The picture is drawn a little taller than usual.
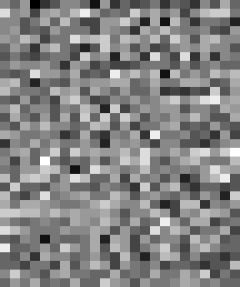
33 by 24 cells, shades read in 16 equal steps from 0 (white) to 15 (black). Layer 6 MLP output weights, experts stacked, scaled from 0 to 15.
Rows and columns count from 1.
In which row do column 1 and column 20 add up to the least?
29
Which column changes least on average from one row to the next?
7
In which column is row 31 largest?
21
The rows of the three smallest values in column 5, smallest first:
19, 23, 20
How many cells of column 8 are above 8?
10
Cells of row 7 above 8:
10
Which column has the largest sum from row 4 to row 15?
4
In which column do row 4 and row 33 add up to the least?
11
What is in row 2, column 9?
1
